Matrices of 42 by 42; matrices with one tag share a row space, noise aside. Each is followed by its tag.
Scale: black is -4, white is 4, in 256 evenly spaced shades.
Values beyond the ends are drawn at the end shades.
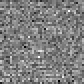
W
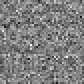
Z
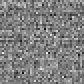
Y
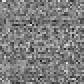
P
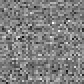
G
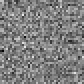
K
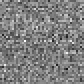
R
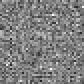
W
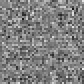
G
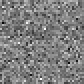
P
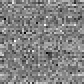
K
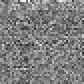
G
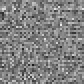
K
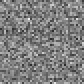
Z
